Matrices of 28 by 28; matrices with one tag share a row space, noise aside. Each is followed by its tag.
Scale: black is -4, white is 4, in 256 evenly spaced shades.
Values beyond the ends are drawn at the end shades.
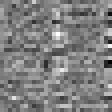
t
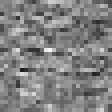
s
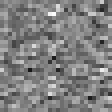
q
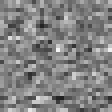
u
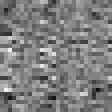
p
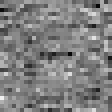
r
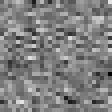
u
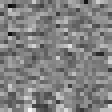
u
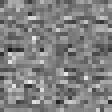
u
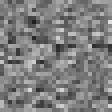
u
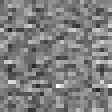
u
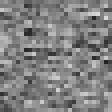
r
